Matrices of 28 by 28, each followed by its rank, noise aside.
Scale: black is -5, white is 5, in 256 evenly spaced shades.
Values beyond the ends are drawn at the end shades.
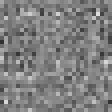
six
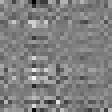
three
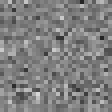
six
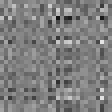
two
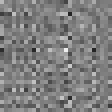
three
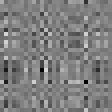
two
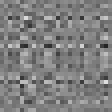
two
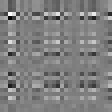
one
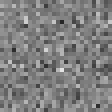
four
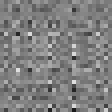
three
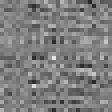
four
